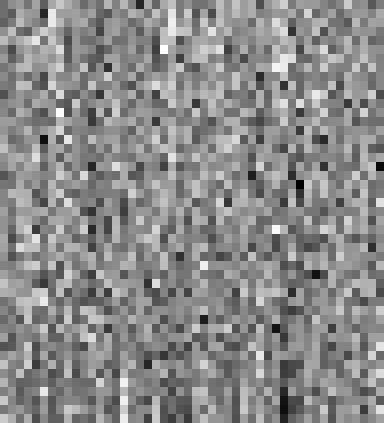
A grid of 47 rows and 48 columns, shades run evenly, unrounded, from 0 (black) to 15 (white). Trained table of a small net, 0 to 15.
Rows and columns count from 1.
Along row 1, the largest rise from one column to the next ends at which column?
19
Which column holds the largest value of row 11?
40
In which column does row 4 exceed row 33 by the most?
22
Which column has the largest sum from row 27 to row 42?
4
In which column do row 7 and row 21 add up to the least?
38
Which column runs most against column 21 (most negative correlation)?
13
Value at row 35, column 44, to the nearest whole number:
7
